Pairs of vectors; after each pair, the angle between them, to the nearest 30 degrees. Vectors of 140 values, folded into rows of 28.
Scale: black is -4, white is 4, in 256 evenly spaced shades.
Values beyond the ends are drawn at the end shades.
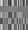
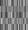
150 degrees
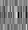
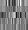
90 degrees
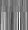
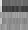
90 degrees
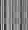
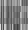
150 degrees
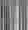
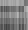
60 degrees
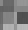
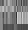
150 degrees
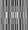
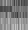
120 degrees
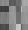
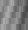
120 degrees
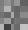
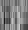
120 degrees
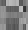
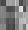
30 degrees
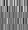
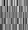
30 degrees
